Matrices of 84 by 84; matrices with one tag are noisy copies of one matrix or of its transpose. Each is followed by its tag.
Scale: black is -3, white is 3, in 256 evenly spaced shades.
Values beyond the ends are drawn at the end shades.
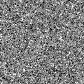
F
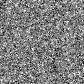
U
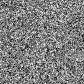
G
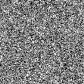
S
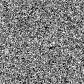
G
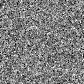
U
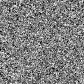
F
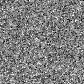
U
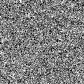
F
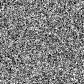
U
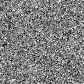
S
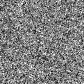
S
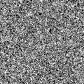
F
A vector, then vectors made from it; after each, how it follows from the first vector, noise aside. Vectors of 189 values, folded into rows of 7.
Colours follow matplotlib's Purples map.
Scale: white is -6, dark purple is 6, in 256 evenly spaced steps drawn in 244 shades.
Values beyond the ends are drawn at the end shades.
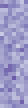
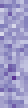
copied.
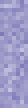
negated, shrunk.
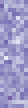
reversed, negated.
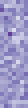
reversed, negated.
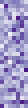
reversed, scaled up.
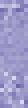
negated, partly zeroed.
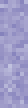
negated, shrunk.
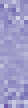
reversed, negated, partly zeroed.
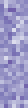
reversed, negated.
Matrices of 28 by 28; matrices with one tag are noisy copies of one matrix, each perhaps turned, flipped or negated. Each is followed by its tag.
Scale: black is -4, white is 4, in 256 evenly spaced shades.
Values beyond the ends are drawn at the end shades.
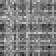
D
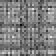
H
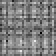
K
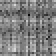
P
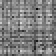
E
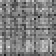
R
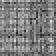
E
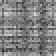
P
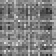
R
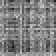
R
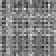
H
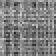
E
